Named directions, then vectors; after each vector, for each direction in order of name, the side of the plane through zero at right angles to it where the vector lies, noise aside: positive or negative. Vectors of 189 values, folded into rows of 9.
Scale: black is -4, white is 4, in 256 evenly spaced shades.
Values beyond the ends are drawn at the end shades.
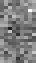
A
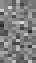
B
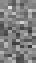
positive, positive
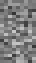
negative, negative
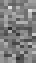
positive, positive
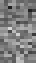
negative, negative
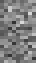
positive, positive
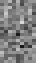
positive, positive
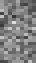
negative, positive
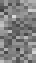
positive, negative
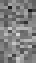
negative, negative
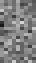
negative, positive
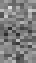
positive, positive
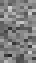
positive, positive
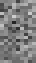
positive, negative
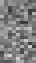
negative, negative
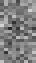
positive, negative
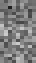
negative, negative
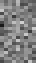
negative, positive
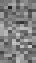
negative, negative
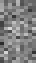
negative, positive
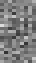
positive, negative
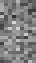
negative, positive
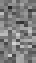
negative, negative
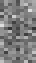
positive, negative
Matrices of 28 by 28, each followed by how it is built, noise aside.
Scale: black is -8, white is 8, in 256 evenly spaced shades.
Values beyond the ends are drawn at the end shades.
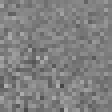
lower triangular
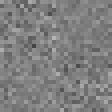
block diagonal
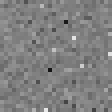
sparse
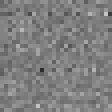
uneven rows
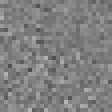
lower triangular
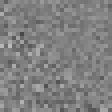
lower triangular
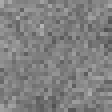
smooth
